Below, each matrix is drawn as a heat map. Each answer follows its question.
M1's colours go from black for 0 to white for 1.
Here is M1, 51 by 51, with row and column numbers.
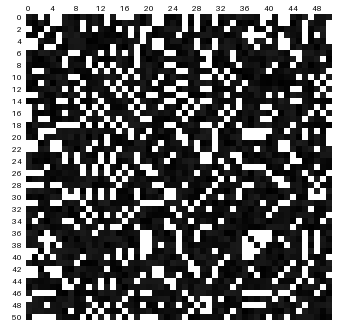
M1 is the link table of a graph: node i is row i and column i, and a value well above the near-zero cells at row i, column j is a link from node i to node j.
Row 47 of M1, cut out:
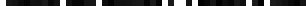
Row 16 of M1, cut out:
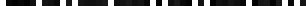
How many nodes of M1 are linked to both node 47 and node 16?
5
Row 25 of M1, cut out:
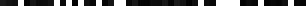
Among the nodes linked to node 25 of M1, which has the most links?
node 19
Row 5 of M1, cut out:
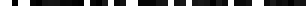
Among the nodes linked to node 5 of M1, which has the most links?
node 0
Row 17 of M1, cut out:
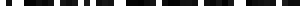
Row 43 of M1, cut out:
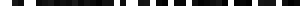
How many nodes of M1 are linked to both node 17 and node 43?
4
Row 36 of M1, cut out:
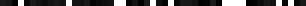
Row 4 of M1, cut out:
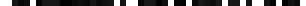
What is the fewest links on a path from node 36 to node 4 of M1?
2
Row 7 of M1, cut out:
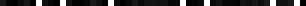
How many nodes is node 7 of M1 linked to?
7
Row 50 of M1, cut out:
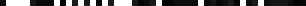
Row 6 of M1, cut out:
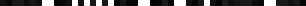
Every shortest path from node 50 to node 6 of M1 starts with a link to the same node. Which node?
node 1
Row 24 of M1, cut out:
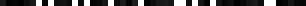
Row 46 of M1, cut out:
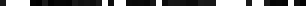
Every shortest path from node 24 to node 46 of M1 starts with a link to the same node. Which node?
node 30
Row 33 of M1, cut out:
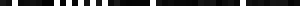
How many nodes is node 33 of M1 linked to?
9
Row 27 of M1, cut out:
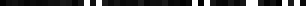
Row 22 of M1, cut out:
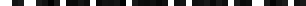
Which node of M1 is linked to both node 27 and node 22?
node 42
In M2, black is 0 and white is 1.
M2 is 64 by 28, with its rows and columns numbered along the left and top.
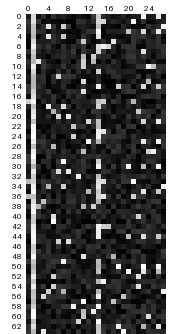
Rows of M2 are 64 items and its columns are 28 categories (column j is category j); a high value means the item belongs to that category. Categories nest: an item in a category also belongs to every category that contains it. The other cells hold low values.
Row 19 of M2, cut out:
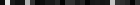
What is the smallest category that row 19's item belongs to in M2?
22
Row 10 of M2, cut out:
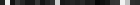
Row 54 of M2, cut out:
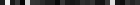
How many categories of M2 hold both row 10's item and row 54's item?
1
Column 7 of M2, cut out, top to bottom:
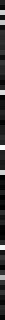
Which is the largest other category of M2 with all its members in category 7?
4
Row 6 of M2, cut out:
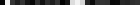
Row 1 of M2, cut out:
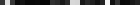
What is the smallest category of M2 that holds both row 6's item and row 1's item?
15
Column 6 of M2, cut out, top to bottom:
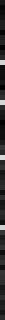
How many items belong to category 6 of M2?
4
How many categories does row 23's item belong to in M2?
3
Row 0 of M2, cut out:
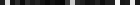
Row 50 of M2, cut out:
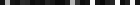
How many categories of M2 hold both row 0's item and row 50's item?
4
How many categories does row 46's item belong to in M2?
1
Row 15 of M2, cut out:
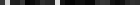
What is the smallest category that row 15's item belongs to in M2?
11
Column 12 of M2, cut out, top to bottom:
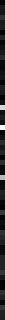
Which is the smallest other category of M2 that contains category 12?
26
